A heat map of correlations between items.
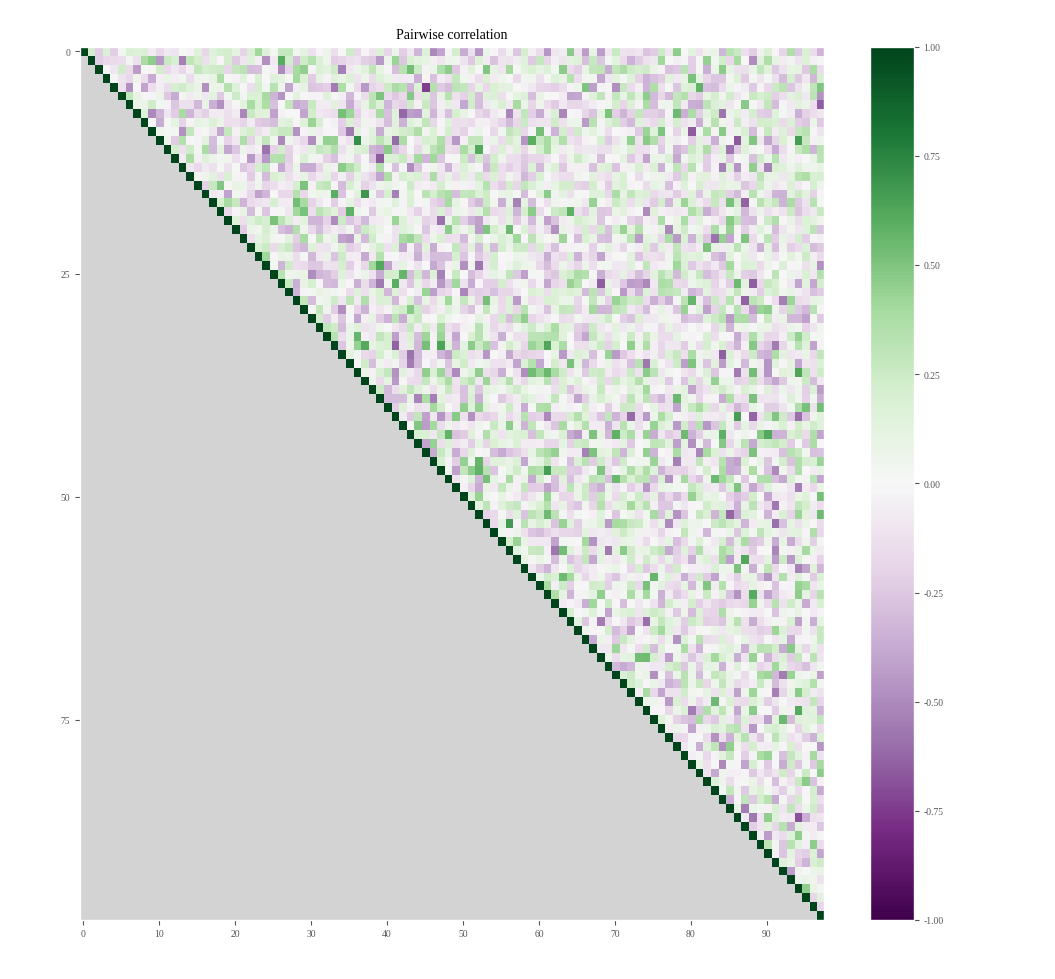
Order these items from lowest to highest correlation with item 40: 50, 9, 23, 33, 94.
23, 9, 33, 94, 50
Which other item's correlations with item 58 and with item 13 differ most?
86
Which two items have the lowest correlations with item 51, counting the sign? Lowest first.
91, 41
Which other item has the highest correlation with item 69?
7
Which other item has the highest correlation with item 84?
43
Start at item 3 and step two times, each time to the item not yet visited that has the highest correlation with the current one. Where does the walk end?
28
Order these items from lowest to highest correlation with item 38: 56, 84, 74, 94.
94, 56, 84, 74
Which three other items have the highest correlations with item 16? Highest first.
37, 33, 61
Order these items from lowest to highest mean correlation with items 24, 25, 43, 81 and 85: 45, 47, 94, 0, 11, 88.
11, 47, 45, 88, 94, 0
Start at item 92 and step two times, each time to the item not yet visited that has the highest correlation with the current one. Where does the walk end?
59
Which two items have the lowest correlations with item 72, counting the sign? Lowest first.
41, 91
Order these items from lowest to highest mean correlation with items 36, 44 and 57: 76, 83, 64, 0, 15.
0, 64, 83, 15, 76
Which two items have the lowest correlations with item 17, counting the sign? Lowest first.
87, 57
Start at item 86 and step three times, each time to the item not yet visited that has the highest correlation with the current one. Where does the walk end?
1
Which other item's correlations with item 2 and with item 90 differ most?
26
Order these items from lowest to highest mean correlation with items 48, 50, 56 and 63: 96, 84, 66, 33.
96, 66, 33, 84
